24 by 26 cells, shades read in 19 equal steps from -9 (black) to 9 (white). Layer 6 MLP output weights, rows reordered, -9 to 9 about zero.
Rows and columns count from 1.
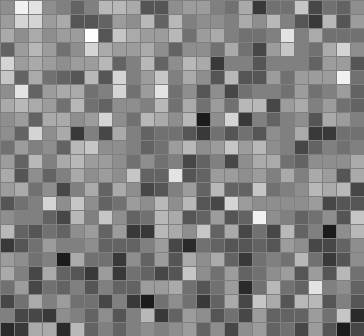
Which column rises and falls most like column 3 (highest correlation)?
18
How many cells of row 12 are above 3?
2
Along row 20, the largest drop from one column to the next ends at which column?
9
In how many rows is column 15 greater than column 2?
9
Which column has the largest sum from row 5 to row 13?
1
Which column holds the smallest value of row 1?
19
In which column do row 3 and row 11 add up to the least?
22
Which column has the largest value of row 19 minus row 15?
16
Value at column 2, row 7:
7
